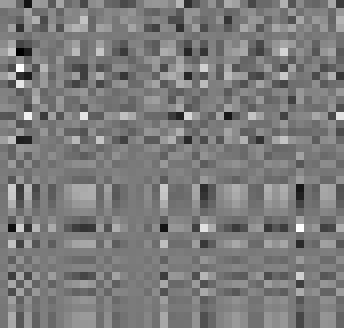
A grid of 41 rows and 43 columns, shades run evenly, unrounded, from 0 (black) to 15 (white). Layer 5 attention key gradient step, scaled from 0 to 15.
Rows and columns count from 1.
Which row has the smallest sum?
29
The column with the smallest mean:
3
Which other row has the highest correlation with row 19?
11
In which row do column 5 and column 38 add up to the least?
24
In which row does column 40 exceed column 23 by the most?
15
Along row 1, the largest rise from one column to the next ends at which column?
5
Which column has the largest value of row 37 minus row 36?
38
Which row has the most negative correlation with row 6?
19
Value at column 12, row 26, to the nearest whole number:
9
